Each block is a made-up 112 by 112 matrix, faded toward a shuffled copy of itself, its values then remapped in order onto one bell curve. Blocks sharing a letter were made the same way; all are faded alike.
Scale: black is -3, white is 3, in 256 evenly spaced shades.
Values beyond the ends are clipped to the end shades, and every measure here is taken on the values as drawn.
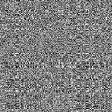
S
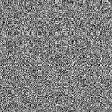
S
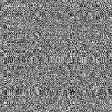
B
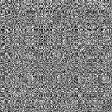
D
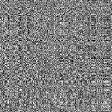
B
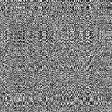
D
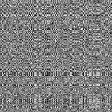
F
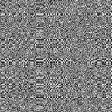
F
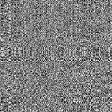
B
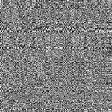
S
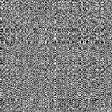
D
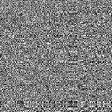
S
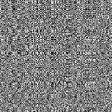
D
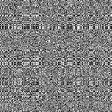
F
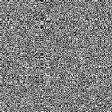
S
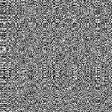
D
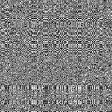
F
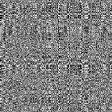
D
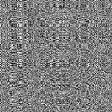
D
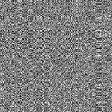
D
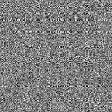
S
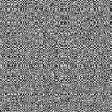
F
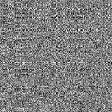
S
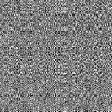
D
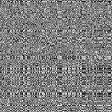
F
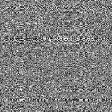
S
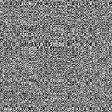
D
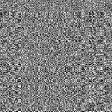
D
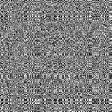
F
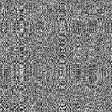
D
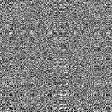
B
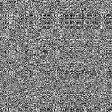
S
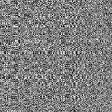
B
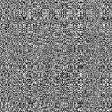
D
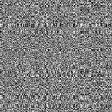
D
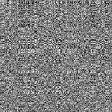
B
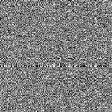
S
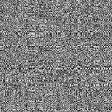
S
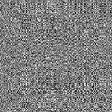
D
